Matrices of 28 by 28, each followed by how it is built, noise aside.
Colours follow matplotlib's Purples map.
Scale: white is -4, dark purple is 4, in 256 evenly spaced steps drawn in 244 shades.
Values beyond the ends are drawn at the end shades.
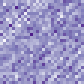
Hankel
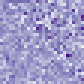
upper triangular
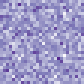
repeating rows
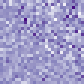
upper triangular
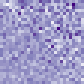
upper triangular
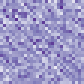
Toeplitz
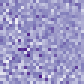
lower triangular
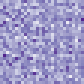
repeating rows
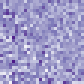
lower triangular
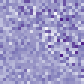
upper triangular
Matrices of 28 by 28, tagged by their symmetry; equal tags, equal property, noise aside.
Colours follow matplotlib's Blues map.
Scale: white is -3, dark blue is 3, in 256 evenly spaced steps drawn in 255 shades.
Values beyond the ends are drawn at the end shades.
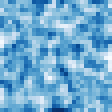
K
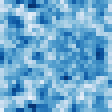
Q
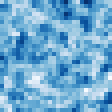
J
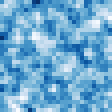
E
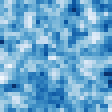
J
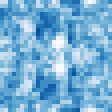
Q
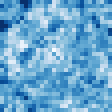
E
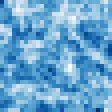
J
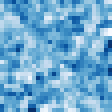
K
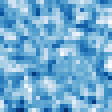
K
